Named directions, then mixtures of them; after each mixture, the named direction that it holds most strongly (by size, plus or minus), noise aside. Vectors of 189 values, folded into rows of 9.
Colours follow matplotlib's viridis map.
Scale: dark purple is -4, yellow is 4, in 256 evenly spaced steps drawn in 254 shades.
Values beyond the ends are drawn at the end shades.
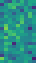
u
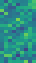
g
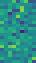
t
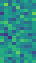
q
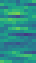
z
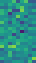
t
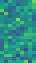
g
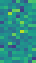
t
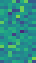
t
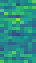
z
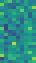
u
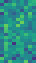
u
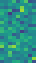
t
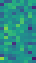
u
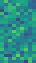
g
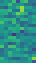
t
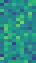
u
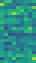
u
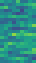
z
